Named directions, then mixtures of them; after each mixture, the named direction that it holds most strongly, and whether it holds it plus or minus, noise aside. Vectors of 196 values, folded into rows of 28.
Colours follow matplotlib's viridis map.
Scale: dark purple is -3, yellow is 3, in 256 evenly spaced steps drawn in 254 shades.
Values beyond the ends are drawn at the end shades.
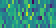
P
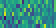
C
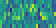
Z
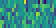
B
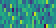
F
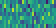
F, minus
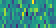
P, minus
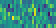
F, plus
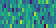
F, plus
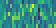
Z, plus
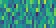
B, minus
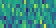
C, plus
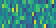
F, minus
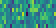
Z, plus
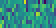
B, plus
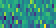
C, plus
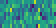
Z, minus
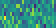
C, minus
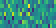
C, plus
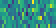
P, minus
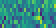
C, plus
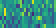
C, plus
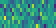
C, minus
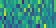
C, plus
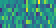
B, minus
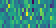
P, plus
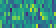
Z, plus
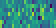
P, plus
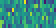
B, plus
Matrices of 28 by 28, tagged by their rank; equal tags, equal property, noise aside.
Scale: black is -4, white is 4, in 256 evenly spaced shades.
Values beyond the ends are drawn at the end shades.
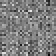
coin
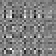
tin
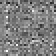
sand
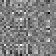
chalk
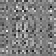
chalk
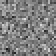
sand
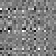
chalk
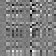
tin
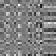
tin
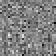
sand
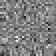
sand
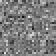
sand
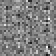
sand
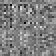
sand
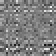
chalk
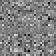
sand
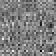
coin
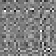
chalk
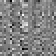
chalk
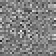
sand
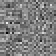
coin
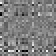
tin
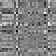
tin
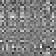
chalk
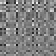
tin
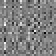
chalk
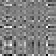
tin
